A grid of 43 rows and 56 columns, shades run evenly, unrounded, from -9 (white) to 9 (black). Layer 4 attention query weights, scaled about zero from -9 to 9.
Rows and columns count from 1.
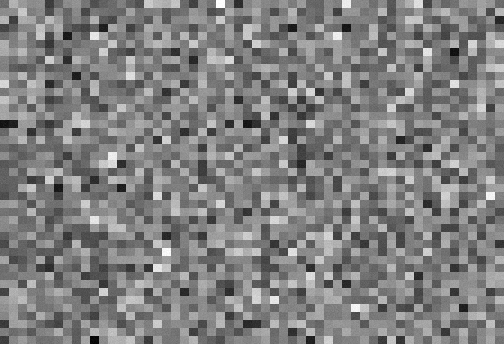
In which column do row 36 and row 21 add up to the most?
39
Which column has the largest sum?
6
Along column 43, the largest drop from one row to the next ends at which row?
7
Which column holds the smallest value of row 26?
25
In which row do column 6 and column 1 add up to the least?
3
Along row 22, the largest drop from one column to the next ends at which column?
52
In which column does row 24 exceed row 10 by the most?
14
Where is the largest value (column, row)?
11, 43
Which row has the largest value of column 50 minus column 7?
42
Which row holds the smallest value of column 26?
8
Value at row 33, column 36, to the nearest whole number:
-5
